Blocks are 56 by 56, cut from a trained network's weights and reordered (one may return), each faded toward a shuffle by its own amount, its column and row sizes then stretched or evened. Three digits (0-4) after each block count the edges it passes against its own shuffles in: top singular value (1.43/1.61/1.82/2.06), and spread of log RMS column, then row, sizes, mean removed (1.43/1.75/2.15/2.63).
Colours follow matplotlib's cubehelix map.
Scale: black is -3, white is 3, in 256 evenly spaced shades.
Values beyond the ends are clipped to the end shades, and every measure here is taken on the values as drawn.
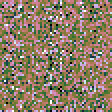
1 3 2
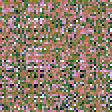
4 3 3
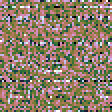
4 1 4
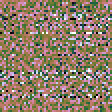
3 1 4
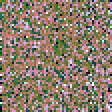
2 3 0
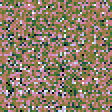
0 2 3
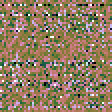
1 2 4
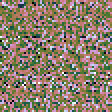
1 0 3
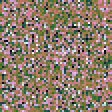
2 3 2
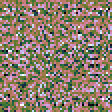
3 0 3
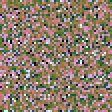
0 0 3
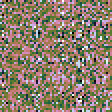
4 3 1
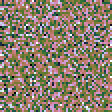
2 1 1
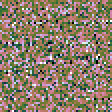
1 0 3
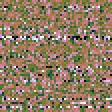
1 0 4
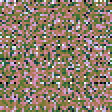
4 4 3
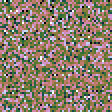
0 1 2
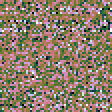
0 0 3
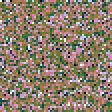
1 1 2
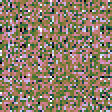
4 4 2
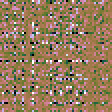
3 4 4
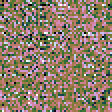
1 3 3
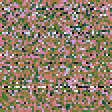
2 0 4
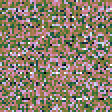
2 0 3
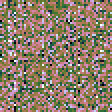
1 4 1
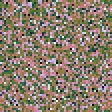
1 0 0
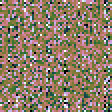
2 4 1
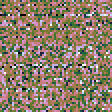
3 0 4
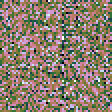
1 1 0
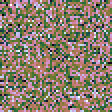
2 0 2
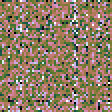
1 4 2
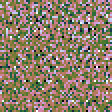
2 2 3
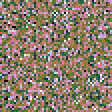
1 1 1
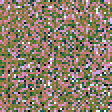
0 3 1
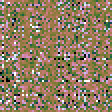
0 4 3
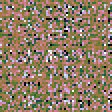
1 4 4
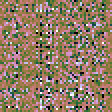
1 4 3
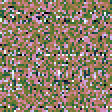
2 2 3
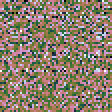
2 0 3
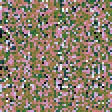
2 3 1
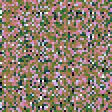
3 3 1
